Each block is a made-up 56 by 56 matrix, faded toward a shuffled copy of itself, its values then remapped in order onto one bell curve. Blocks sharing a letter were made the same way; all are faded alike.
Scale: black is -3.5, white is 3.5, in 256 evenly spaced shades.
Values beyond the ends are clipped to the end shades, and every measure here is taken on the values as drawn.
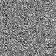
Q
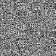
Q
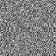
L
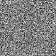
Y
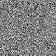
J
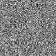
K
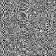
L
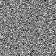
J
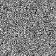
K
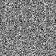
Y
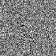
Y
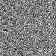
Q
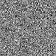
K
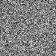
K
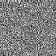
L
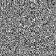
Y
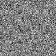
J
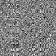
L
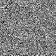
K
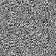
L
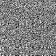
K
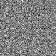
K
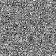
K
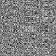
L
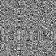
L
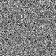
Y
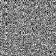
Q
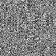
K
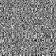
L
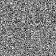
K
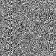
Q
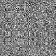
L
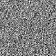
J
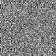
Q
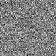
J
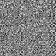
L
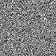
Y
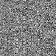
Q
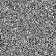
K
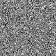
Y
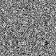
K
